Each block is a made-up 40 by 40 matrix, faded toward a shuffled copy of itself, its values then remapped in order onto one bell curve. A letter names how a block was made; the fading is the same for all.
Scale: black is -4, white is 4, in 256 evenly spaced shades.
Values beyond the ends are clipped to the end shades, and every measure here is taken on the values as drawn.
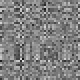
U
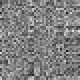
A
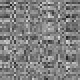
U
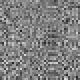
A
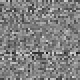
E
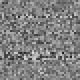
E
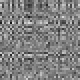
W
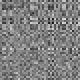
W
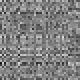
W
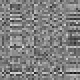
W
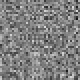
A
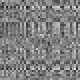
W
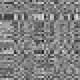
W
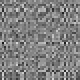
W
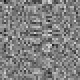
A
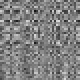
W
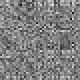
A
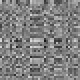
W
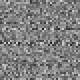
E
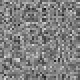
A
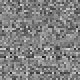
E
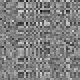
W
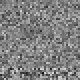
E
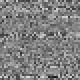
E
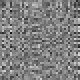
U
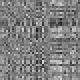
U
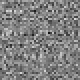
A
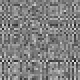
W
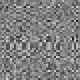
U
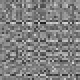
W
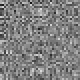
A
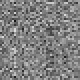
A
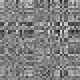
W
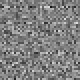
E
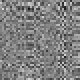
U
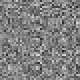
A
